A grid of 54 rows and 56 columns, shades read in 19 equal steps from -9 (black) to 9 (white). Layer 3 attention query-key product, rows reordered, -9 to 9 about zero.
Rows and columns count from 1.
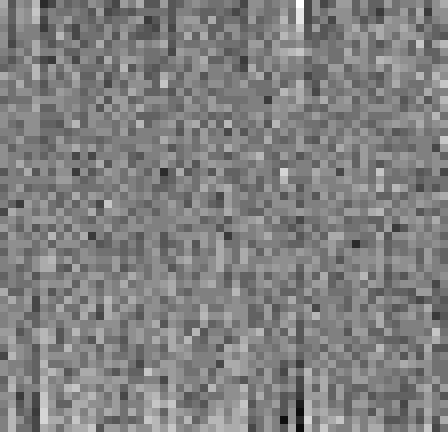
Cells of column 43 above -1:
37
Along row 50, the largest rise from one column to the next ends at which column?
6
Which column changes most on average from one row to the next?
48
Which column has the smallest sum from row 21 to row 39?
38
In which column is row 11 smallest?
14
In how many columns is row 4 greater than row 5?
20
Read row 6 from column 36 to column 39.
0 0 1 -1
